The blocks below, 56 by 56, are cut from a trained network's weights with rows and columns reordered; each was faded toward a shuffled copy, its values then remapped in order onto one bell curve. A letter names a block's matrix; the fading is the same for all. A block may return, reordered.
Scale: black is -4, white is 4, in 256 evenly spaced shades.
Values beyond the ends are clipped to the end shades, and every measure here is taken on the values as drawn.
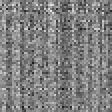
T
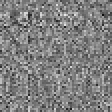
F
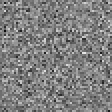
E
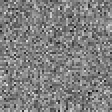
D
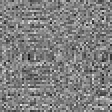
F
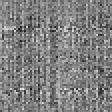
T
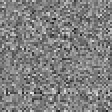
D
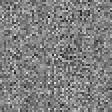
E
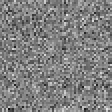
E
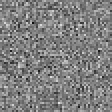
D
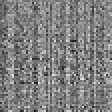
T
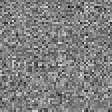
F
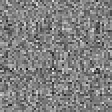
D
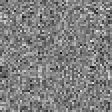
E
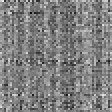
T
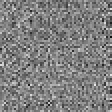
F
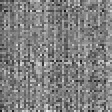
T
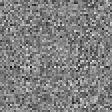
D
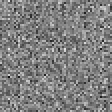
E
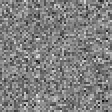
E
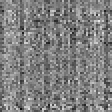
T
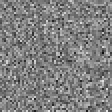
E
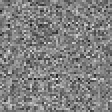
E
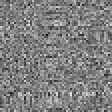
F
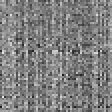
T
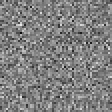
F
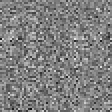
F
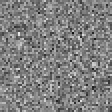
E
